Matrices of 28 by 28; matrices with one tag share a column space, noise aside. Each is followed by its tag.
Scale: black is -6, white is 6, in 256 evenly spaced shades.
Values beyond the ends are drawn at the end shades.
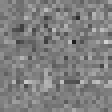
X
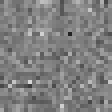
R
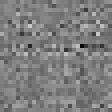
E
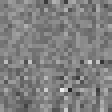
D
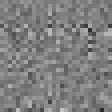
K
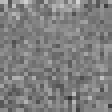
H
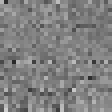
D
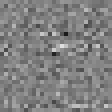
E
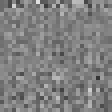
H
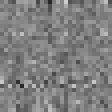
R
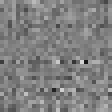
D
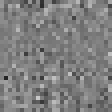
H
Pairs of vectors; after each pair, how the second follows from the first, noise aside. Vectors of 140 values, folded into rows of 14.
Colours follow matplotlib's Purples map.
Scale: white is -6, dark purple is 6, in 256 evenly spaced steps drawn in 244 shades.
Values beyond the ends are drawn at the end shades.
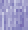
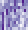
negated, scaled up.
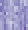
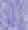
wrapped around, shrunk.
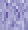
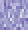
reversed, negated.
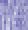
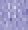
wrapped around, partly zeroed.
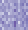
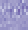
wrapped around, partly zeroed.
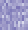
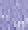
partly zeroed.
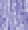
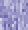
reversed.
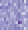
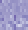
wrapped around, partly zeroed.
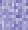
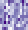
wrapped around, negated, scaled up.
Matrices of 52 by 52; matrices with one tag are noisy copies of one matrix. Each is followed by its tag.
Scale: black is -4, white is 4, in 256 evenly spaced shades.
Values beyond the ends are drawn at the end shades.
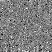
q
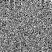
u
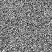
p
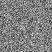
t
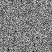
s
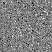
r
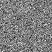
p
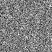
t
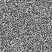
p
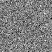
p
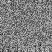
q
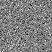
p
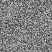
p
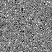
t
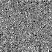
q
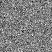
t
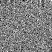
u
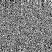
u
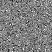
s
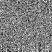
q
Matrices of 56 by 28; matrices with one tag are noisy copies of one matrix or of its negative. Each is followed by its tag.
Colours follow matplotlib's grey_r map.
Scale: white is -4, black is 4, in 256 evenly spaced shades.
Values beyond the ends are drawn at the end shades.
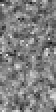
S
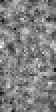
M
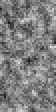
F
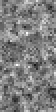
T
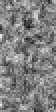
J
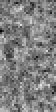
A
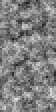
T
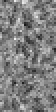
J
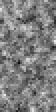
F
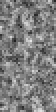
J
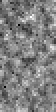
F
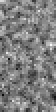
S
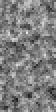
T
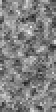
F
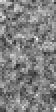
S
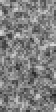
S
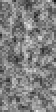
J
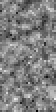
T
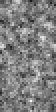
M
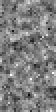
T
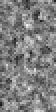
J
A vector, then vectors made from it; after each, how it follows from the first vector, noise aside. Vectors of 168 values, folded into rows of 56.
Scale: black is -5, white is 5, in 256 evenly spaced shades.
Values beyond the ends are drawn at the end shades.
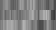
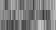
negated.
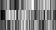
reversed, scaled up.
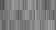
wrapped around, shrunk.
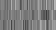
negated, partly zeroed.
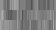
reversed, negated, shrunk.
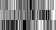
negated, scaled up.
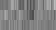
negated, partly zeroed.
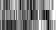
negated, scaled up.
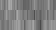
wrapped around, shrunk.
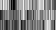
wrapped around, scaled up.
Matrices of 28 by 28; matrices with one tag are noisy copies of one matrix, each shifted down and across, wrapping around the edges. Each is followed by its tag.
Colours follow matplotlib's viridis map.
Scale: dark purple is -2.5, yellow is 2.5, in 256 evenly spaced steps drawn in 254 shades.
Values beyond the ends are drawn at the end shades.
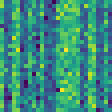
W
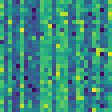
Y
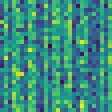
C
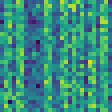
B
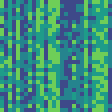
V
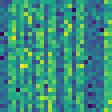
B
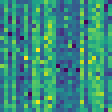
V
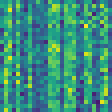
Y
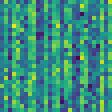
C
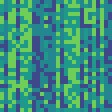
V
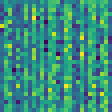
C
